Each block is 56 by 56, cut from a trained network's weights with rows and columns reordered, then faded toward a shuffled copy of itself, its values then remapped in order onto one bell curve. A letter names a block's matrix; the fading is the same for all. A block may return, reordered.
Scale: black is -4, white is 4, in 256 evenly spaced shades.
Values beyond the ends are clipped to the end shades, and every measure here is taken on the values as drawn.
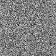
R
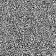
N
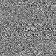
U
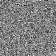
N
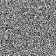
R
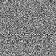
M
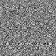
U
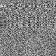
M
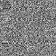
U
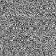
U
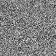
N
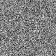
N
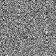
R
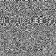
U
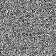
N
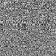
U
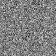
N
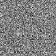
R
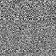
U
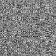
U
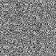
U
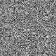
R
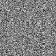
R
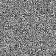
N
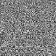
U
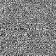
U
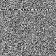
M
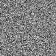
N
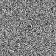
N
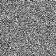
N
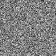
N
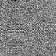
M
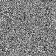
N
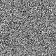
N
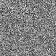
N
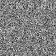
N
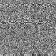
U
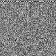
M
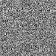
R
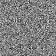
N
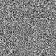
R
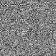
U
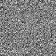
R
